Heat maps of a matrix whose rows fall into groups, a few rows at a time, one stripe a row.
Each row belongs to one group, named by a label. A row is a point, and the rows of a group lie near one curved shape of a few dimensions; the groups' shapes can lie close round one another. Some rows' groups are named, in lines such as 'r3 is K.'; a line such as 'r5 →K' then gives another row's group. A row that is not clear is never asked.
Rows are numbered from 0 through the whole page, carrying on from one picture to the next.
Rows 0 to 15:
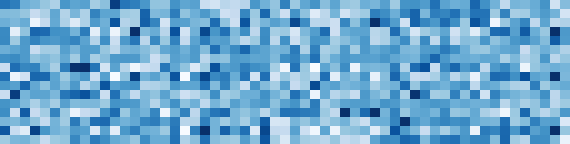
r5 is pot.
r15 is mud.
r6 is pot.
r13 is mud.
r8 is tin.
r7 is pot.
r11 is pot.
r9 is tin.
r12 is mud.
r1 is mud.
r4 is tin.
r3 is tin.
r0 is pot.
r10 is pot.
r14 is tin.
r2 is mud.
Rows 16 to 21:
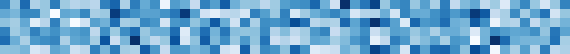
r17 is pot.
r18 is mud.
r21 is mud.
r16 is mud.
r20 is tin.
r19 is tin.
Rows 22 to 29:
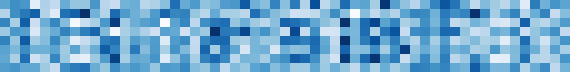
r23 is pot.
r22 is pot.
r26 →mud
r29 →pot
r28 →mud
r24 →mud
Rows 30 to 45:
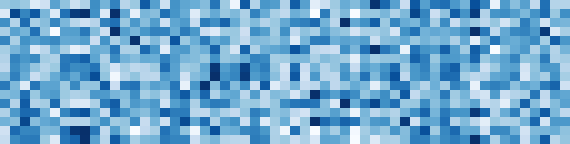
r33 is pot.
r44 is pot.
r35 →mud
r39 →tin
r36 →pot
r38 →pot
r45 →pot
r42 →pot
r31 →pot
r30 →mud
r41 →mud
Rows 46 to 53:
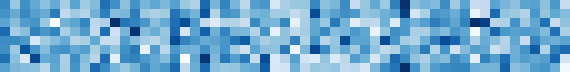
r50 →pot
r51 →tin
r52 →tin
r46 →mud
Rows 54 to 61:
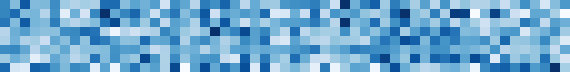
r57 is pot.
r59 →pot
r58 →mud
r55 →tin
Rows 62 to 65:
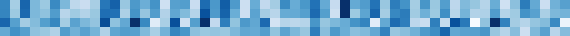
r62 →mud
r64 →tin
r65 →pot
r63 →mud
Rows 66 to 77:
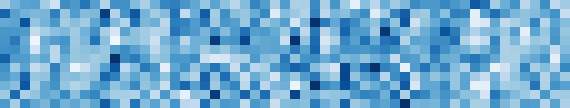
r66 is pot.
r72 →pot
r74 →mud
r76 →pot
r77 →mud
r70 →pot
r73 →mud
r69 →pot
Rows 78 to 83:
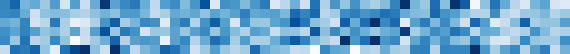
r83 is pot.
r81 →tin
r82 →mud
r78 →tin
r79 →pot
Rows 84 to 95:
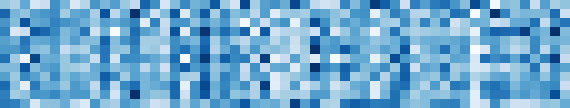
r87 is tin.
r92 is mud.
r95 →pot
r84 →mud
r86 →tin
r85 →tin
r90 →tin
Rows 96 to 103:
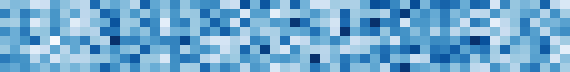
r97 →mud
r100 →pot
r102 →pot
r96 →mud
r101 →mud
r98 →mud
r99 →mud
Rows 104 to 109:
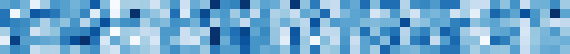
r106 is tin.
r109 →pot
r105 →tin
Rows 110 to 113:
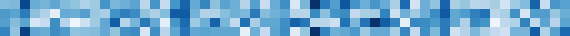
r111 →pot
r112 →mud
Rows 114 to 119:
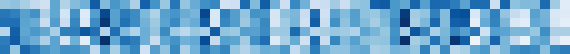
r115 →tin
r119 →tin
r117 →pot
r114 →mud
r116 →tin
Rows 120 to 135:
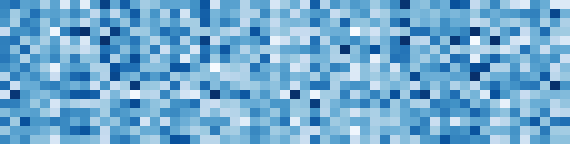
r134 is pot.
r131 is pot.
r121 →tin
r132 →pot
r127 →pot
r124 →tin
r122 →mud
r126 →tin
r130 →pot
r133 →tin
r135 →pot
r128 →pot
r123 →pot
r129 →tin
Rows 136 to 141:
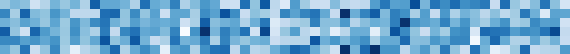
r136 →mud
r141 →mud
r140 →tin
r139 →tin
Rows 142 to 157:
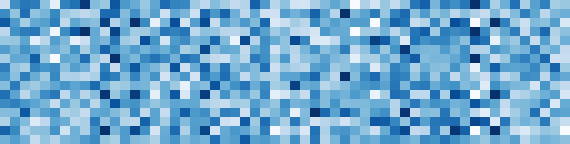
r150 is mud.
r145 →pot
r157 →pot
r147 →mud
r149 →tin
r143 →mud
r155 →mud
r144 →tin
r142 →pot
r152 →tin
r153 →pot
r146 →mud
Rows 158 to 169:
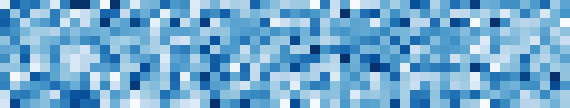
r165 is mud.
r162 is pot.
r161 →pot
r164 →mud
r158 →pot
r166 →tin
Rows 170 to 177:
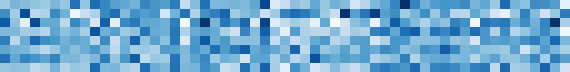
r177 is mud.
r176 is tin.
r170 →mud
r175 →pot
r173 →mud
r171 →mud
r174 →tin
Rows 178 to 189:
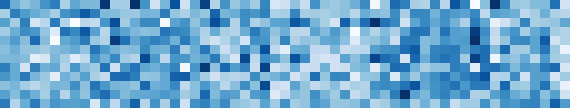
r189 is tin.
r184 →mud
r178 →tin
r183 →mud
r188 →mud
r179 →pot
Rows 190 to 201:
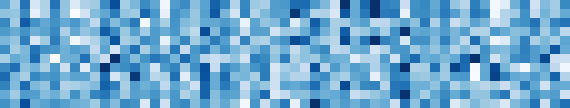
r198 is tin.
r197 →tin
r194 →mud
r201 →tin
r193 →mud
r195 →tin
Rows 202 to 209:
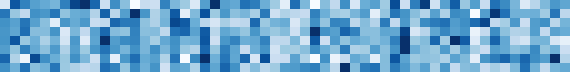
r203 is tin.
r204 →pot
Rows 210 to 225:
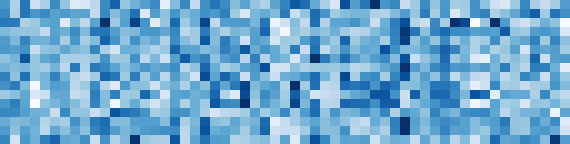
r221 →pot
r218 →mud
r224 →mud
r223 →mud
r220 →mud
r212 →tin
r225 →tin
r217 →mud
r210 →mud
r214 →mud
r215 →pot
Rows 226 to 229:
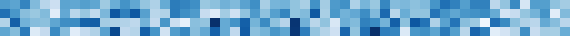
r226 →pot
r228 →pot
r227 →pot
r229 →mud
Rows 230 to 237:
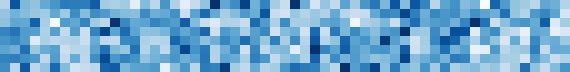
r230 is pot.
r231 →mud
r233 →tin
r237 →mud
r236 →tin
